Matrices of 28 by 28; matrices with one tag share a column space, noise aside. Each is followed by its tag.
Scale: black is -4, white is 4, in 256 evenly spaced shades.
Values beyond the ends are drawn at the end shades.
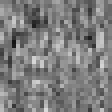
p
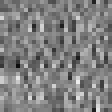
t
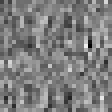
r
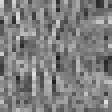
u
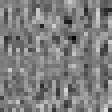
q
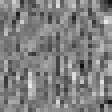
u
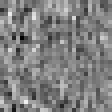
q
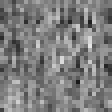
p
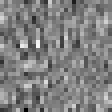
r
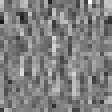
u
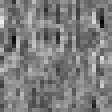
p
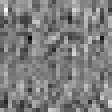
q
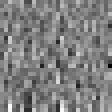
t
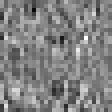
q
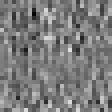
q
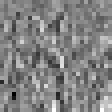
t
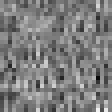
t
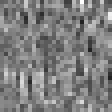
u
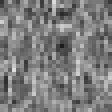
u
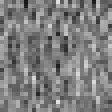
u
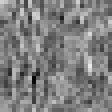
u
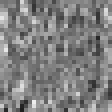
q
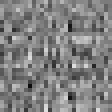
t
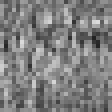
p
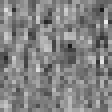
p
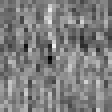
p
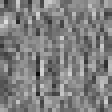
u
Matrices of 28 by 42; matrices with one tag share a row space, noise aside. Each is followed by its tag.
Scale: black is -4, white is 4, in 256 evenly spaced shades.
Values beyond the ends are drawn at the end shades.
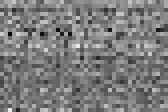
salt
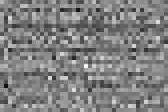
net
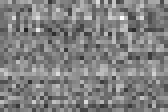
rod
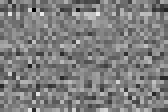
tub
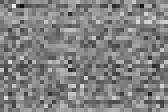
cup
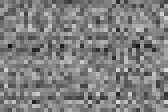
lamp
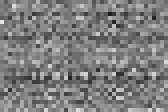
rod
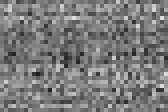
lamp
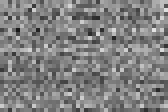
tub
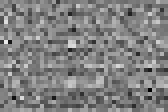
cup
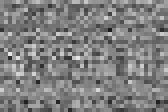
salt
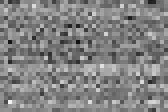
net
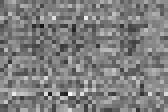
net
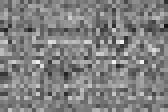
rod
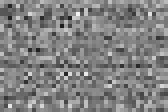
salt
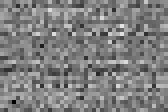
rod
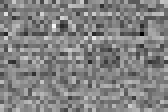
net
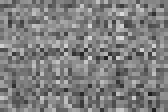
rod
